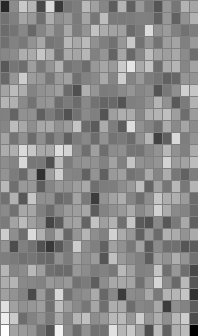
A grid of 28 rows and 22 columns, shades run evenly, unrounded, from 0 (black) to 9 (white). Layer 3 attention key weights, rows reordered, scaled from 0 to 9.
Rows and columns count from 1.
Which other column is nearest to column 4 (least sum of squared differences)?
14
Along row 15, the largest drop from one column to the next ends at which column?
5
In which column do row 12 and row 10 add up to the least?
8
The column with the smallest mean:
22
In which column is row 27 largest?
1
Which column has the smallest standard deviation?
16
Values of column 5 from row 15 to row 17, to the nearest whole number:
2 3 5
